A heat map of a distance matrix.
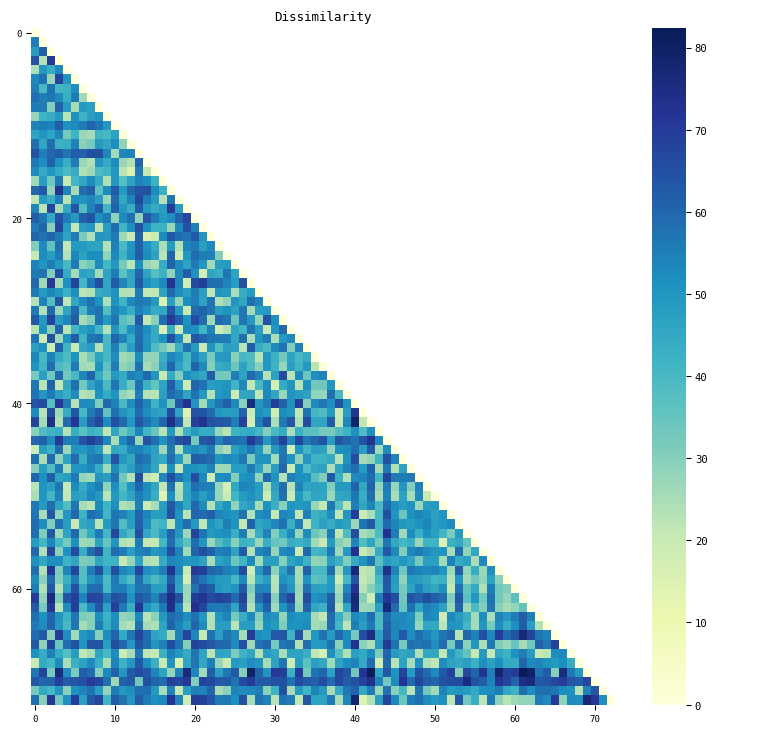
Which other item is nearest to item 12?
15
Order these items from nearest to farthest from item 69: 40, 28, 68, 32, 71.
40, 32, 68, 71, 28
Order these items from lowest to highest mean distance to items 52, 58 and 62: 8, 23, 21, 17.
23, 8, 21, 17
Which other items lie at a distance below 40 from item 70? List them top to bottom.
10, 13, 20, 44
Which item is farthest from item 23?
61
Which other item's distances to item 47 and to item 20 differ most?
18
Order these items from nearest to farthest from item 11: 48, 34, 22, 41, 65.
22, 48, 34, 65, 41
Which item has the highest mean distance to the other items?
70
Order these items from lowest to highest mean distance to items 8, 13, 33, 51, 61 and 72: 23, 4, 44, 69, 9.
9, 4, 23, 44, 69
